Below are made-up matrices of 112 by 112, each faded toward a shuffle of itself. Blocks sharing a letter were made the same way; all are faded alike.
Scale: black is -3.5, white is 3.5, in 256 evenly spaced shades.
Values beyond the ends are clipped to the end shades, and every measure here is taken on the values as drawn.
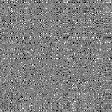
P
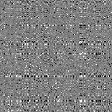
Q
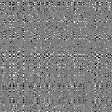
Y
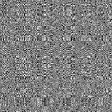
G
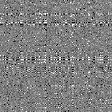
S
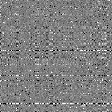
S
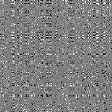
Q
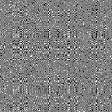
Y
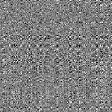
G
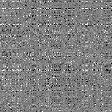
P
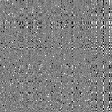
Y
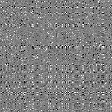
Q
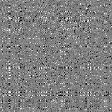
P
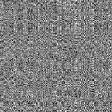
G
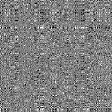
G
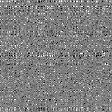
P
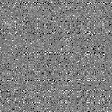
P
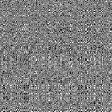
G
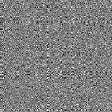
G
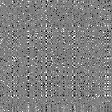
Y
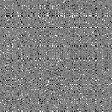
Q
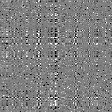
Y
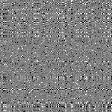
Q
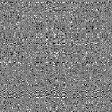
S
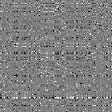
Q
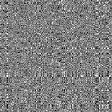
G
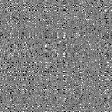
P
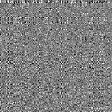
G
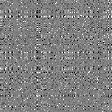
Q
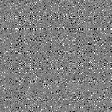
P
